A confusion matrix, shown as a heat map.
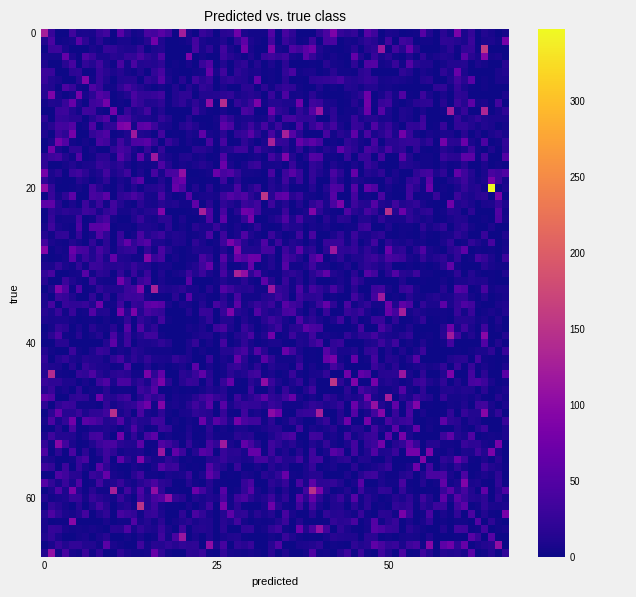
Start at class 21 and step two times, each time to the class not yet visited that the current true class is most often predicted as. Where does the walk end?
11
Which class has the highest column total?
26
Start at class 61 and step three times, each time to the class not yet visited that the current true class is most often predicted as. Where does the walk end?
16
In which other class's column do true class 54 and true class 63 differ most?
17
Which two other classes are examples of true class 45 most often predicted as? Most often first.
42, 32
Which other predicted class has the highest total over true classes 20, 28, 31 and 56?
65
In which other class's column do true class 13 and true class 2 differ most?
64
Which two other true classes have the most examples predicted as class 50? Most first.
23, 47
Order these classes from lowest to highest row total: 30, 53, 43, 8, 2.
43, 30, 8, 2, 53
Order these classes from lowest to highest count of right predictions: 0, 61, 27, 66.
61, 27, 66, 0
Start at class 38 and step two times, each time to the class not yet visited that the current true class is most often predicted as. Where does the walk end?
39
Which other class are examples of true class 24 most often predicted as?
30
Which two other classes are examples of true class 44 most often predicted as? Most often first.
1, 52
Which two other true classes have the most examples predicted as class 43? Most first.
22, 15
